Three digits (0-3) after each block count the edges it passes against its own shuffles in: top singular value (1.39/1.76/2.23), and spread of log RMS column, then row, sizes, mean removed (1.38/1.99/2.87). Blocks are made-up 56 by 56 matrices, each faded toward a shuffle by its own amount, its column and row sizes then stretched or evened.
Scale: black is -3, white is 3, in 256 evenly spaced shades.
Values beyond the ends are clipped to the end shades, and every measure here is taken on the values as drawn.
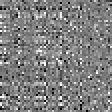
3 2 1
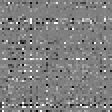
2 2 3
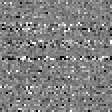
0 0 3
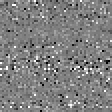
0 0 2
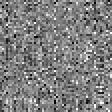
2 2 0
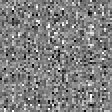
1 2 0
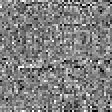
2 0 2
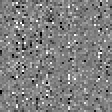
0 2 0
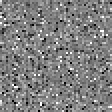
0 1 0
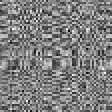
3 1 1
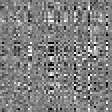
3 3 2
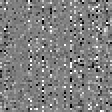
0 3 0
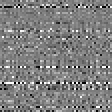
3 0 3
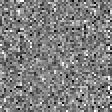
1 2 0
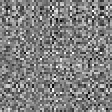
3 2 2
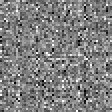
1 2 0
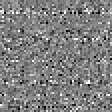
1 0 2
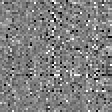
2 2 1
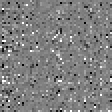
0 2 1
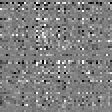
2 2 3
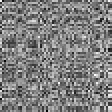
3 2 1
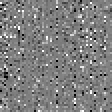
0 3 0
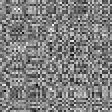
3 1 0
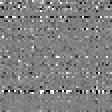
2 1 3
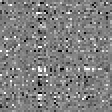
2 2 2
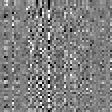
3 3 0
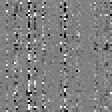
2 3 1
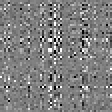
3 3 2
